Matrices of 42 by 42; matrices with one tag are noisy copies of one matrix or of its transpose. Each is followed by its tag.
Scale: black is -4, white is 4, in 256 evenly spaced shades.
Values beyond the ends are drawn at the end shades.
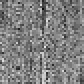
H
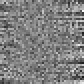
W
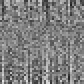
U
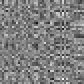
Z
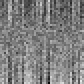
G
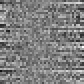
U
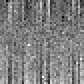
G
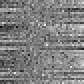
G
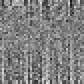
U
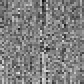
H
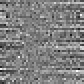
U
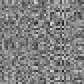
Z
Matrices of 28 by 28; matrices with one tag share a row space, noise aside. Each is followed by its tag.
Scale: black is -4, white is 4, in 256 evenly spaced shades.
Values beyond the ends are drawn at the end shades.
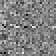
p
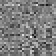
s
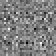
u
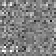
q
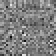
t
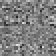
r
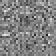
u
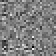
p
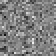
p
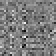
t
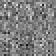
u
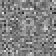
q
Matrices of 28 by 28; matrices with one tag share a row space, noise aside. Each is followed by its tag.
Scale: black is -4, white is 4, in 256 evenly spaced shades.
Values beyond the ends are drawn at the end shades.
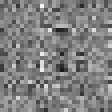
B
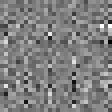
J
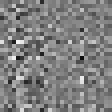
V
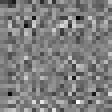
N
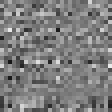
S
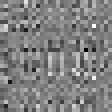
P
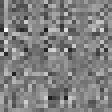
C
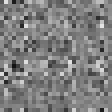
C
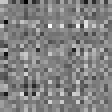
P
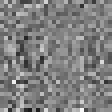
V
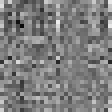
S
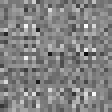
P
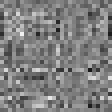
S
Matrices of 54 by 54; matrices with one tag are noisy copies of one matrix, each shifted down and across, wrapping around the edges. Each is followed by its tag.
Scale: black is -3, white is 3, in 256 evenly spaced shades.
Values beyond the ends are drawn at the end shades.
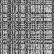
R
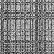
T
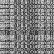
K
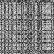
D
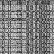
K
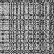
D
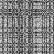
D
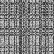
T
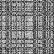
R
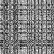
D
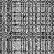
D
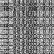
K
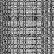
K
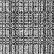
T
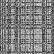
R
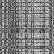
K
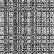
R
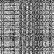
K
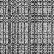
T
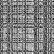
R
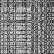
K
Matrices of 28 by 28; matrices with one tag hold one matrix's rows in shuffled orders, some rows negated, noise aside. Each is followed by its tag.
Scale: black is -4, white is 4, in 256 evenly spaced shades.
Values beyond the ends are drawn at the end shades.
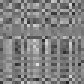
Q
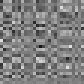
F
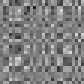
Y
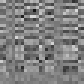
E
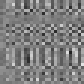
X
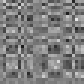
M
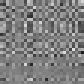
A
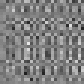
X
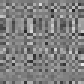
A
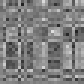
M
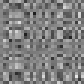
Y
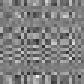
Q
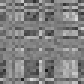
E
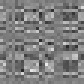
E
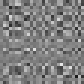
Y
